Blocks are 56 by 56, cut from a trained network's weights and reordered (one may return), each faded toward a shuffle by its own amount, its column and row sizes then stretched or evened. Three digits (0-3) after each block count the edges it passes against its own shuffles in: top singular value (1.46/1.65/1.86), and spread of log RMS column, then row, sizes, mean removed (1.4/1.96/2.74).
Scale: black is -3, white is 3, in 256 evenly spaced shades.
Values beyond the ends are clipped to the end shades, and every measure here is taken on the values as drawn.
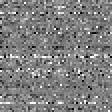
1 0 3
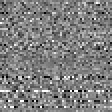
3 0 3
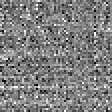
1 1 0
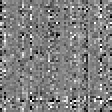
2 3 2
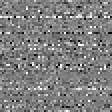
1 0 3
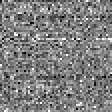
2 0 1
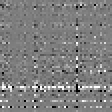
3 2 3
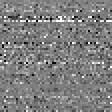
1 0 3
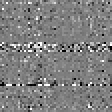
2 2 3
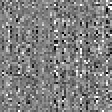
1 3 1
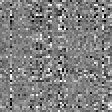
2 3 2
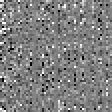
0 3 1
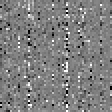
2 3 0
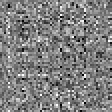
3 2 1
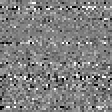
0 0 3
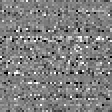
0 0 3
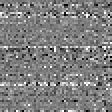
3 1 3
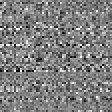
3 0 3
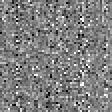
0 2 0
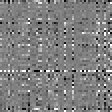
3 3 3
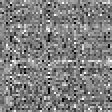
2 2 0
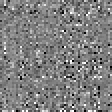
0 2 2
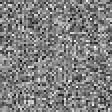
3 0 0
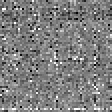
0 2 1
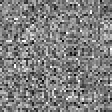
3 1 0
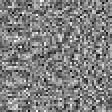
3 1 0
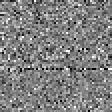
2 0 2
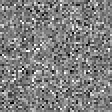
2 1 1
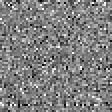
0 0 1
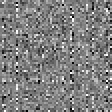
1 3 1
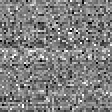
2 0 1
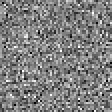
2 1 0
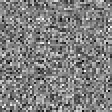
3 0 2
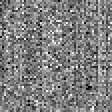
1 0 1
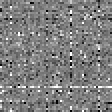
1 2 2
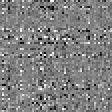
0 2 3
